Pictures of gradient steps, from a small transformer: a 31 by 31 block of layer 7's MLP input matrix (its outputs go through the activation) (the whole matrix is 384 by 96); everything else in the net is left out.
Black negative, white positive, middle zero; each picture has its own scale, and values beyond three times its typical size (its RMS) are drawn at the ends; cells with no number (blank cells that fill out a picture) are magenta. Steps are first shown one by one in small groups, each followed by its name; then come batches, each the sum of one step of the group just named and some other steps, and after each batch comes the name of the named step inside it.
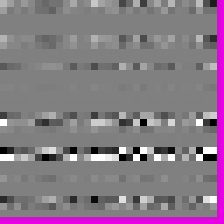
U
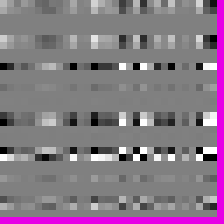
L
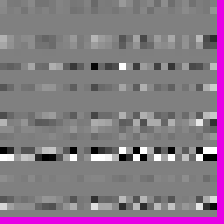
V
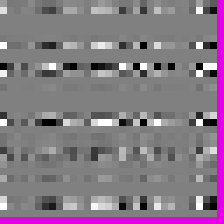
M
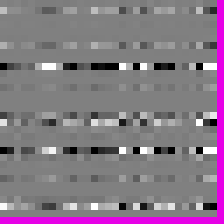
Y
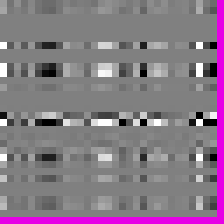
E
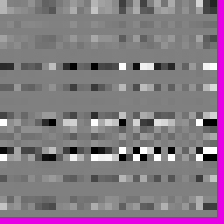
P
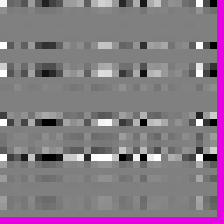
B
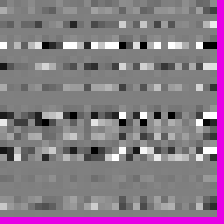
Y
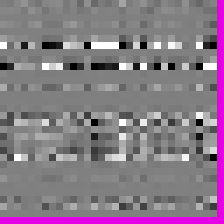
L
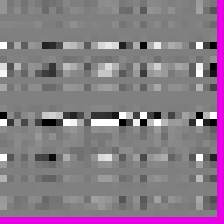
E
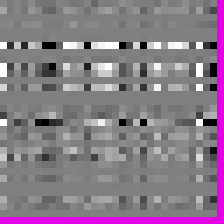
E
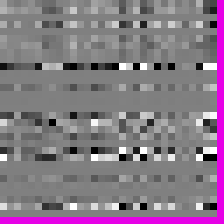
P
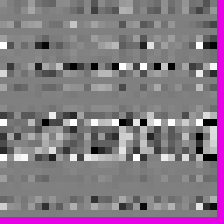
V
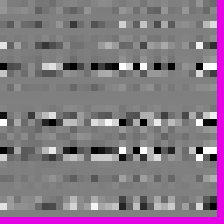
Y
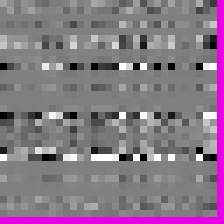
L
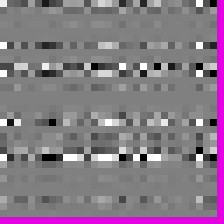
B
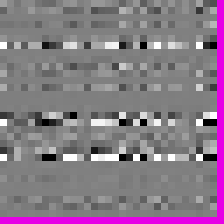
U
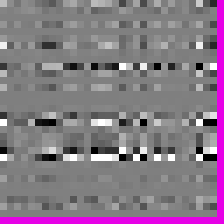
U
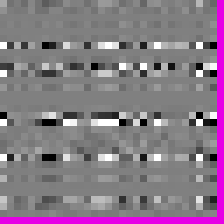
M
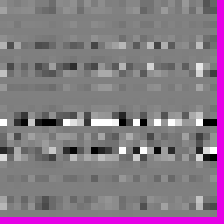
P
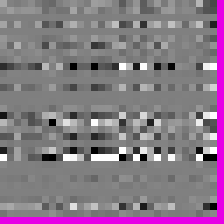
P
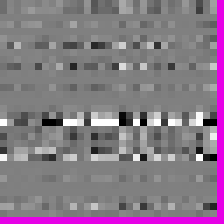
V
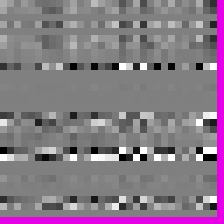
U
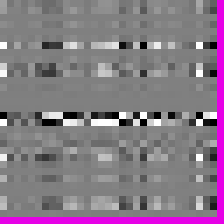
E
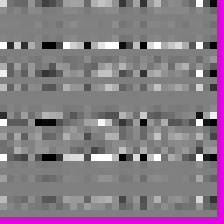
B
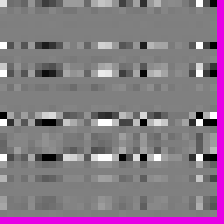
B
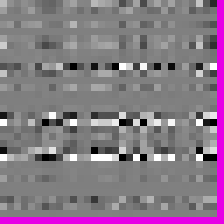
U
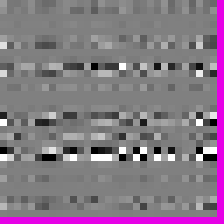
V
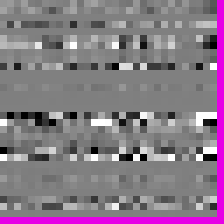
U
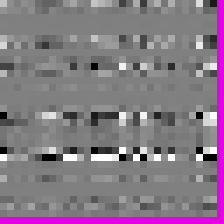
L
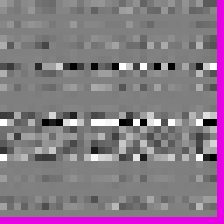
U
